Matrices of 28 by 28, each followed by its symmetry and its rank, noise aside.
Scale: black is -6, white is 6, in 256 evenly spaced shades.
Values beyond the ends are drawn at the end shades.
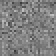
antisymmetric, rank six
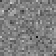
symmetric, rank five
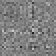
no symmetry, rank four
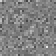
symmetric, rank six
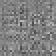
no symmetry, rank five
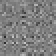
no symmetry, rank four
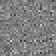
no symmetry, rank five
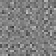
antisymmetric, rank four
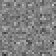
no symmetry, rank four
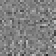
antisymmetric, rank six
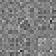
symmetric, rank five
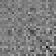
symmetric, rank four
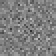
symmetric, rank six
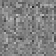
no symmetry, rank five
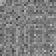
symmetric, rank four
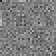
symmetric, rank six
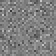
symmetric, rank four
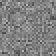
symmetric, rank six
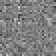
antisymmetric, rank six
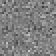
antisymmetric, rank six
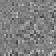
symmetric, rank four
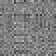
no symmetry, rank four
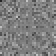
symmetric, rank four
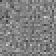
no symmetry, rank four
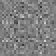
antisymmetric, rank four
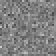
no symmetry, rank six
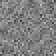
symmetric, rank six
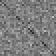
symmetric, rank six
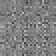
antisymmetric, rank four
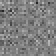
no symmetry, rank four
